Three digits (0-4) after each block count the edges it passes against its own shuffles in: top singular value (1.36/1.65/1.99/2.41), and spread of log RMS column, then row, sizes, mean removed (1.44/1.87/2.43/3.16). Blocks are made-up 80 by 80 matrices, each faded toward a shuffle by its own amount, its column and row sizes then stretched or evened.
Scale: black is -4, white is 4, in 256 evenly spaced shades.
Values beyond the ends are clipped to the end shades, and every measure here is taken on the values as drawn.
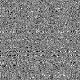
3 0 2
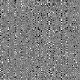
3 3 0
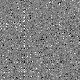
3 1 0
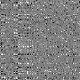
4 2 2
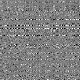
4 0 4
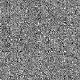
2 2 1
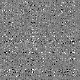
1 2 3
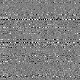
3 0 4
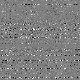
1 1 4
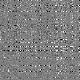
3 2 4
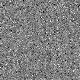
1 0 0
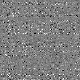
2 1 3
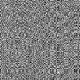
4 2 0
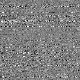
1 0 4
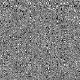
2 2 1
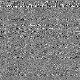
2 0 4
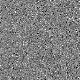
1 2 0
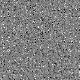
1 2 0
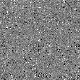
1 1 1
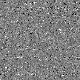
0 0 2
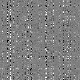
3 4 2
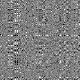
4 3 2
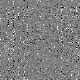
0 3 1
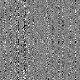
3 4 0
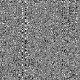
3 3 1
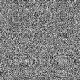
3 0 0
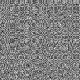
4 0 0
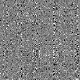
3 3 1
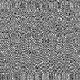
4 1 0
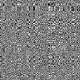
4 3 3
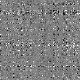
2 3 4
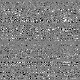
2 0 4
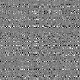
4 2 4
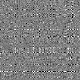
4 2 3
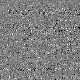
1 0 3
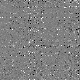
0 2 2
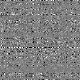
2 2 4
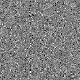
2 2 0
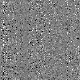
1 3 0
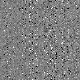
2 3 0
